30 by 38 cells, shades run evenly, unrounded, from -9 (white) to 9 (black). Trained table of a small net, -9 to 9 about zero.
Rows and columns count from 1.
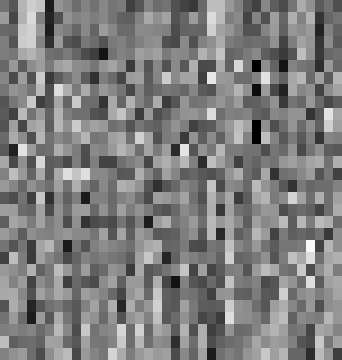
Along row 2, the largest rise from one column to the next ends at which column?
36
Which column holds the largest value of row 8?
29
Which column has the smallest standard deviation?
28
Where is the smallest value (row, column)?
21, 35
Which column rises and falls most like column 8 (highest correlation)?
10
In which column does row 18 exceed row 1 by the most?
25
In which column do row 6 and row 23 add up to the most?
15
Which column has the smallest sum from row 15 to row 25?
26
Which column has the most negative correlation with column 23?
5
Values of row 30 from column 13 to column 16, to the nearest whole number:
-6 -3 0 -2
